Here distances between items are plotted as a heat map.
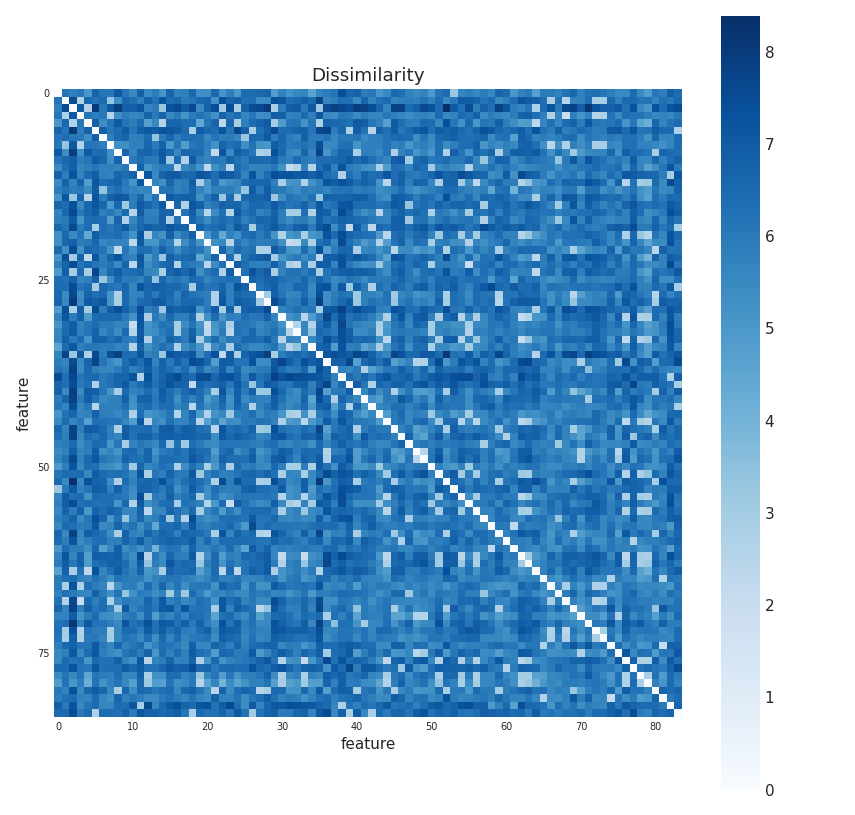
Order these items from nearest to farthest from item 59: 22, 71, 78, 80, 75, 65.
80, 75, 71, 65, 78, 22
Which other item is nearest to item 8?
21
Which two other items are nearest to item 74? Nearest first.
81, 65
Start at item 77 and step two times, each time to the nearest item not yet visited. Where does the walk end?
46
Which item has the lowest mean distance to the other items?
79
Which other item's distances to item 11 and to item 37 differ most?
41
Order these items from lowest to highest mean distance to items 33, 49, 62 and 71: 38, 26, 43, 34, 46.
43, 34, 46, 26, 38
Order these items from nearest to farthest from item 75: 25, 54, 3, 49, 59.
49, 59, 3, 25, 54
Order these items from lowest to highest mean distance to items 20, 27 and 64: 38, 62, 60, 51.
62, 51, 60, 38
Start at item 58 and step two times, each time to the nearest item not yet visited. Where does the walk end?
13
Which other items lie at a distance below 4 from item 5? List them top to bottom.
18, 26, 39, 42, 83
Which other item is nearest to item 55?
23
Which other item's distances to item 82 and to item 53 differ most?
38
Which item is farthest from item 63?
36
